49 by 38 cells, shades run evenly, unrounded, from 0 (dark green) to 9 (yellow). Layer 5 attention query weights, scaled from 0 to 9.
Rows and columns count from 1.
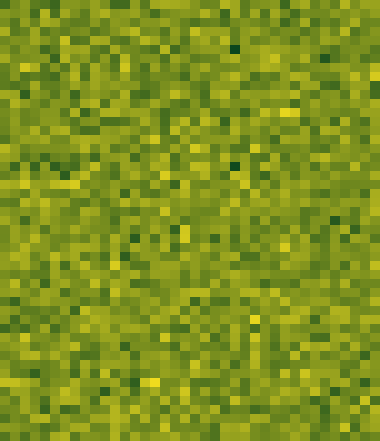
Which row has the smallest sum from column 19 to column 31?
3
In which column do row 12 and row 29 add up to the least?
11
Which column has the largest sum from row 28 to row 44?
12
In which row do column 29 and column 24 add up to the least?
19
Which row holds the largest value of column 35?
48
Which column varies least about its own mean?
22
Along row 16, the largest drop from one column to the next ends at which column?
17
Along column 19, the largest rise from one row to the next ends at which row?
26
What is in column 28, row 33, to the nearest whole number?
7
